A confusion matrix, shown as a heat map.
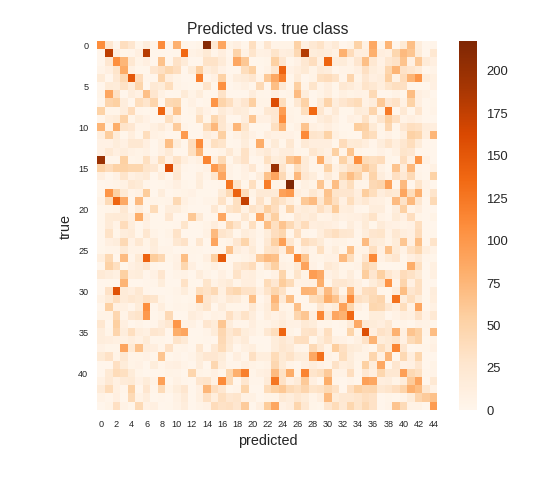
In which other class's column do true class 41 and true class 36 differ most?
23
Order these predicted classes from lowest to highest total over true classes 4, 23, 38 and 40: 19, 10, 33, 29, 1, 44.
44, 10, 1, 33, 19, 29
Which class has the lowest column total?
43
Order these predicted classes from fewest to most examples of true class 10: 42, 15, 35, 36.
36, 42, 35, 15
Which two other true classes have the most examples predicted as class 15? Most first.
7, 24
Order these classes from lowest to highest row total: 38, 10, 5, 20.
20, 5, 38, 10
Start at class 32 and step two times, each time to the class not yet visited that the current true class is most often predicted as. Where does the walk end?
1
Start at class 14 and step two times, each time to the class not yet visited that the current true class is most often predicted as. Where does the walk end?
8
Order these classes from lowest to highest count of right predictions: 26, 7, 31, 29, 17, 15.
7, 31, 29, 15, 26, 17
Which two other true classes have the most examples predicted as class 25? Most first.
17, 18
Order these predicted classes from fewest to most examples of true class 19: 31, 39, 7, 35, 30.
7, 35, 31, 30, 39
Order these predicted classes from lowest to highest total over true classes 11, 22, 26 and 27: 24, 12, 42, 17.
12, 17, 24, 42
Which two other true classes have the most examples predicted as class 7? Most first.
26, 20
